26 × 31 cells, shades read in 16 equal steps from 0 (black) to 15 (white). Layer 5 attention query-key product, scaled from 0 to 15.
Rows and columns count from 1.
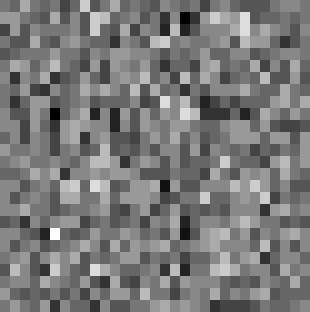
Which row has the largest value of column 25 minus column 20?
2
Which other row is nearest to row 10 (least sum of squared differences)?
26
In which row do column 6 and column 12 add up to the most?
20
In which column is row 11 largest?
8
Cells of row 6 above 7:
13
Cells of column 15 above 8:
9
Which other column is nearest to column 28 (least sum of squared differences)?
31
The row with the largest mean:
16
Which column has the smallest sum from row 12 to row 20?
19
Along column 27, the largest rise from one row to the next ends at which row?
7
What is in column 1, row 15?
6
